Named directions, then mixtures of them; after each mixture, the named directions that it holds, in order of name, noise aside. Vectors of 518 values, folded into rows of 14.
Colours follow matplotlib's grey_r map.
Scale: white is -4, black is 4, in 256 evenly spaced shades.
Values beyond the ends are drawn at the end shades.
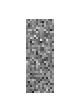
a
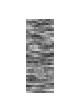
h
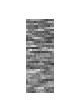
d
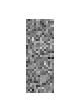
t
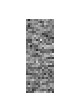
a, h, t.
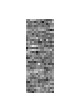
a, d, h.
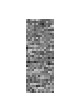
d, h, t.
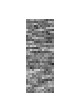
d.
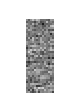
d, h, t.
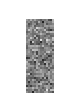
a, h.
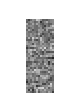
d, t.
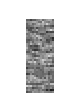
a, h.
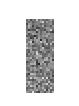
a.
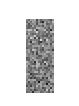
a.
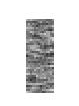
h.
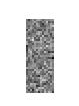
t.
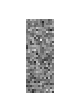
a, h, t.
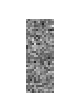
a, h, t.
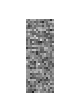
a, d.
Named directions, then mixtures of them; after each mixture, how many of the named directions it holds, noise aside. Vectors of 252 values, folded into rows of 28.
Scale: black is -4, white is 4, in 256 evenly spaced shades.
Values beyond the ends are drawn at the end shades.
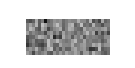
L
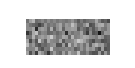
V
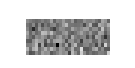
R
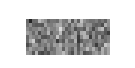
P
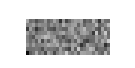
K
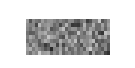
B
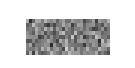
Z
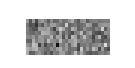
four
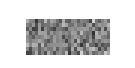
three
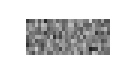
one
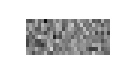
one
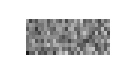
two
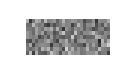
one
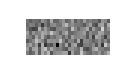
one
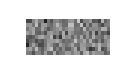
one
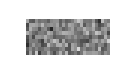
three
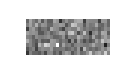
three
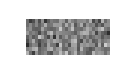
three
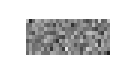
three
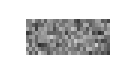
two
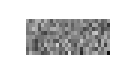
two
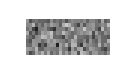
four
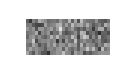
two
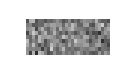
two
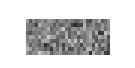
one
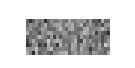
three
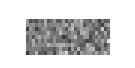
two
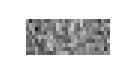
four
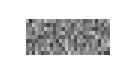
one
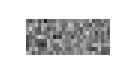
one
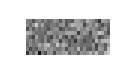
three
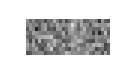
three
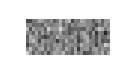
two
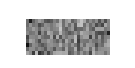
two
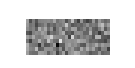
four
